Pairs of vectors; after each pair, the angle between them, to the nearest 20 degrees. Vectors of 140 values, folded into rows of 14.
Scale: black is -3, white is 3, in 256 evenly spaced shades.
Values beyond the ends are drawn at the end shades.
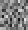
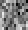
80 degrees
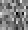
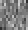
100 degrees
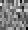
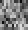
80 degrees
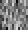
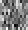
140 degrees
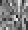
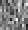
40 degrees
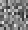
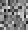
160 degrees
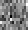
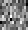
160 degrees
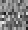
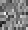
140 degrees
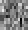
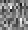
120 degrees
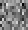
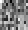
100 degrees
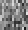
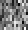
160 degrees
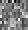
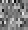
40 degrees
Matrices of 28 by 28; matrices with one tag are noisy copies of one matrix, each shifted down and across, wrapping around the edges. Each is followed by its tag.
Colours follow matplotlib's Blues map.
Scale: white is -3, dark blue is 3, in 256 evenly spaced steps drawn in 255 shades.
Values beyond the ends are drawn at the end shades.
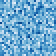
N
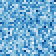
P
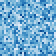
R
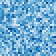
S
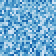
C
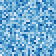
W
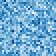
S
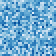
P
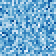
W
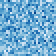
R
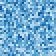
R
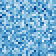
S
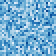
P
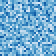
C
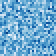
P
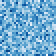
R
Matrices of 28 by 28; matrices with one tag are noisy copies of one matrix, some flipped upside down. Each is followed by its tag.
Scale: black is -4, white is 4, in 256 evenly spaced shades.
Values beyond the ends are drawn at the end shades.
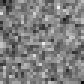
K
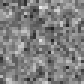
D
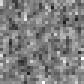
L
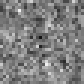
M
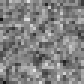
K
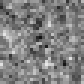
M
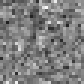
D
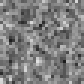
L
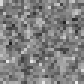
L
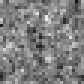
M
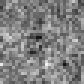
M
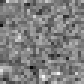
D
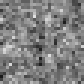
M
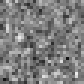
D
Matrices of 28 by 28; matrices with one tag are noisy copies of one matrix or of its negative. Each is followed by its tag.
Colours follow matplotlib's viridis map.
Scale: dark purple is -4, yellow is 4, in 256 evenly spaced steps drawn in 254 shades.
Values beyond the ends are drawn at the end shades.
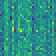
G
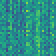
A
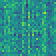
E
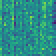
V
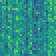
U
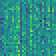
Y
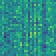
E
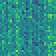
U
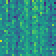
U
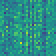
E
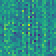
E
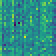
V
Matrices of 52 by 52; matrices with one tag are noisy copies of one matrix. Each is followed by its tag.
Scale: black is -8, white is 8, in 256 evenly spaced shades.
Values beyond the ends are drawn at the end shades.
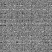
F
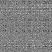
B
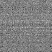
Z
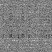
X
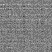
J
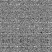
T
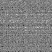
Z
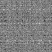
F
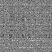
X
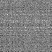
Z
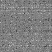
B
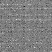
J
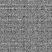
J
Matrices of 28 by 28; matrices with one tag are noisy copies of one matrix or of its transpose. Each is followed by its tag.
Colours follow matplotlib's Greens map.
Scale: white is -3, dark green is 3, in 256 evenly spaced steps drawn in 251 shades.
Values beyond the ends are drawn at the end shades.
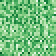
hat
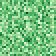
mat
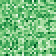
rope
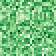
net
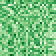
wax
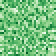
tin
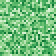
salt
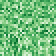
rope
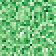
net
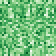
tin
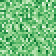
mat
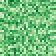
tin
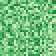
wax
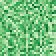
wax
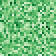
mat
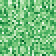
salt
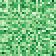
salt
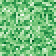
net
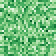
tin
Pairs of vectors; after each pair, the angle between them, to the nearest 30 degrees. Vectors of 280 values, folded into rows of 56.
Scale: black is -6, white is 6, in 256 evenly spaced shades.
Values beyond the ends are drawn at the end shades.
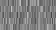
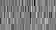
90 degrees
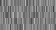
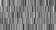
150 degrees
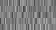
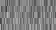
60 degrees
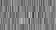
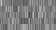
150 degrees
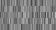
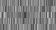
120 degrees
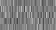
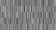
30 degrees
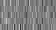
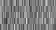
120 degrees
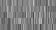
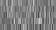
30 degrees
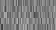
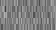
30 degrees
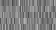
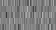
120 degrees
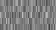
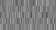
150 degrees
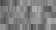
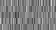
90 degrees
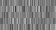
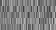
60 degrees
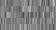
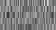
120 degrees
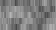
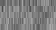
60 degrees
